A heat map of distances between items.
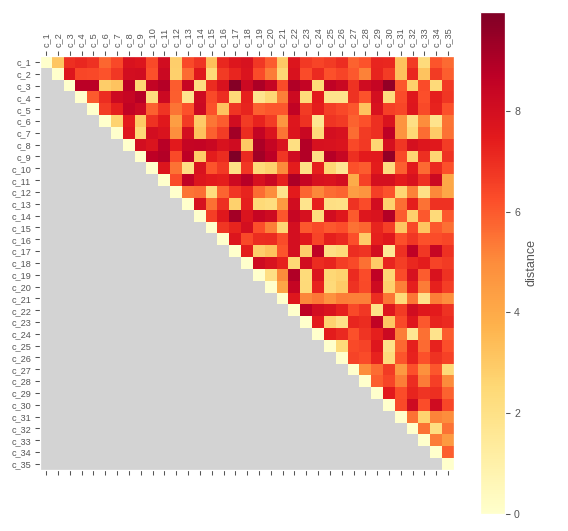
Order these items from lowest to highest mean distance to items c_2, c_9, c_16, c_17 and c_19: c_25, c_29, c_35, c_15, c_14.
c_25, c_15, c_35, c_14, c_29
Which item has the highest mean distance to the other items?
c_11
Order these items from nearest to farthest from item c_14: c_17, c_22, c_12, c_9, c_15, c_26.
c_9, c_12, c_15, c_26, c_22, c_17
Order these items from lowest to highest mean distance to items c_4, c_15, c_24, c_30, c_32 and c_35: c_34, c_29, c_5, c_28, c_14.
c_34, c_14, c_28, c_5, c_29
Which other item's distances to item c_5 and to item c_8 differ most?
c_22
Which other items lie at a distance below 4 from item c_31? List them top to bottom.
c_1, c_2, c_12, c_15, c_21, c_33
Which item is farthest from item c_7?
c_17
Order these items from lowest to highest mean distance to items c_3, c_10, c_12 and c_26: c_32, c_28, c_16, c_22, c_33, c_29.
c_33, c_32, c_28, c_16, c_29, c_22
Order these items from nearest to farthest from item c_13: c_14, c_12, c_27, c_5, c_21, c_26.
c_26, c_21, c_12, c_5, c_27, c_14
